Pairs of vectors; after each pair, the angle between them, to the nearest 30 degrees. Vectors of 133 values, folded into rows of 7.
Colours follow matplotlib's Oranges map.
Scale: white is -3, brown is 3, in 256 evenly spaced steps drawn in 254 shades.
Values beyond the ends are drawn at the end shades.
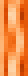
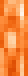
120 degrees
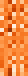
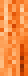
120 degrees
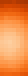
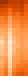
30 degrees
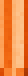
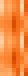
90 degrees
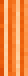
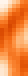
90 degrees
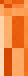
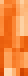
120 degrees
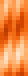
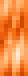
30 degrees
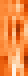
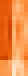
60 degrees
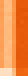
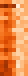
150 degrees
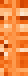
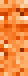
150 degrees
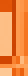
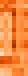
30 degrees
